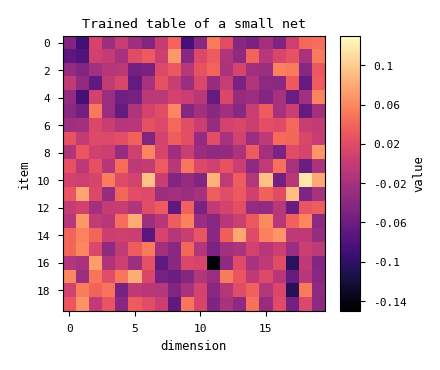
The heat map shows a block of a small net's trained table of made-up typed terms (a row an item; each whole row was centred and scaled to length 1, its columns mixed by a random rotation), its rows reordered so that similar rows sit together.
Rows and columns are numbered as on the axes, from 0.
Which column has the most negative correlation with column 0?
8
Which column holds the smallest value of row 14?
6
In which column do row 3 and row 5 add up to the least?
18
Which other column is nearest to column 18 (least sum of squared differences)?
3
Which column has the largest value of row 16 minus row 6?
2
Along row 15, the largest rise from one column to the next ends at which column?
9
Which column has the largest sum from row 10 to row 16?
1
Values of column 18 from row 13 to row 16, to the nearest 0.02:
0.06 0 0 0
